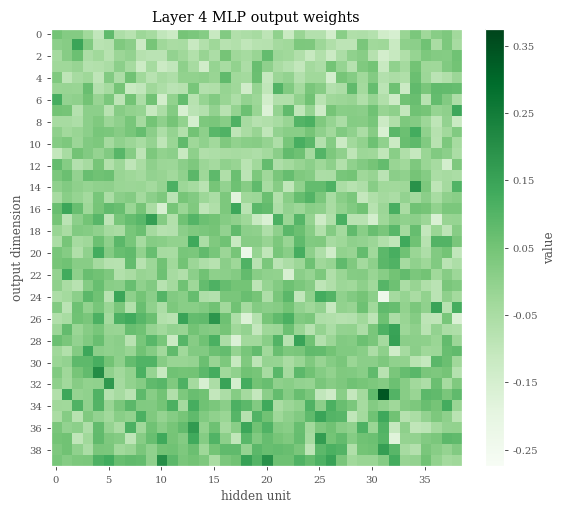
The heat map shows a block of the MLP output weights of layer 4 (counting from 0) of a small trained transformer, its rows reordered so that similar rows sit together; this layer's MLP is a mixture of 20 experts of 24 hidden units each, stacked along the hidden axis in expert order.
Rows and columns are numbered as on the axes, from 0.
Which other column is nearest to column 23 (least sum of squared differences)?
9
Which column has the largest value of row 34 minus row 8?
13
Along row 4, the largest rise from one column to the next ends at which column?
27
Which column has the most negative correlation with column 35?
7
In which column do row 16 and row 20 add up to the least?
18
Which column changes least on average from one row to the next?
3
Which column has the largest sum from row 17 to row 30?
4
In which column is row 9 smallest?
31
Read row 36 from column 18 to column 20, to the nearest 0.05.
0.15 0.05 0.1
